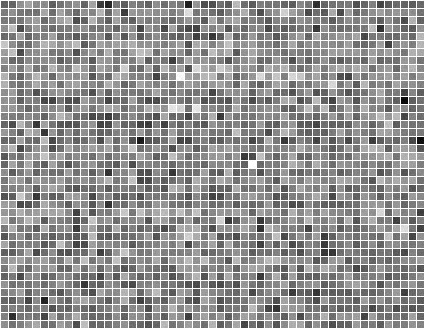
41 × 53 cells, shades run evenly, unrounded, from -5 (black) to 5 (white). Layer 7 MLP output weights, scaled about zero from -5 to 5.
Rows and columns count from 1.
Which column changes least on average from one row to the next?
31
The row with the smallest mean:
18
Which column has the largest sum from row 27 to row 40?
23
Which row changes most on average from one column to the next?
28
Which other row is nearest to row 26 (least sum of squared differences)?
12
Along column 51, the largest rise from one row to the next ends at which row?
14
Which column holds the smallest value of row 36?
11
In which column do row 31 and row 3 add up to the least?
10
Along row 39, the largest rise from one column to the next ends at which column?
36
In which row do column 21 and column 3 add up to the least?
4
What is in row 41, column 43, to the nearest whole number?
-1
